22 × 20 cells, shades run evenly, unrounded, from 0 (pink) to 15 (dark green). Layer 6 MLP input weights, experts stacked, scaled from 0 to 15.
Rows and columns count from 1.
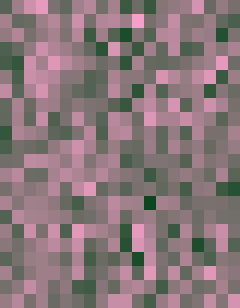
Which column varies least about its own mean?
6
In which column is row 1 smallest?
4
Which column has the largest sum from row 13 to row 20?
20
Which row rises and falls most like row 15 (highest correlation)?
22
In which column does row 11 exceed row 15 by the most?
1
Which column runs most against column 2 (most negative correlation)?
5
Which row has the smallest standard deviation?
16
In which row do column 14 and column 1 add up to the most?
10
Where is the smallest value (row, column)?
2, 12
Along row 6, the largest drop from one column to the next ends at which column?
3
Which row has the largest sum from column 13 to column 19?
14
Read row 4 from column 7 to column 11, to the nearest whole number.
7 9 13 2 8
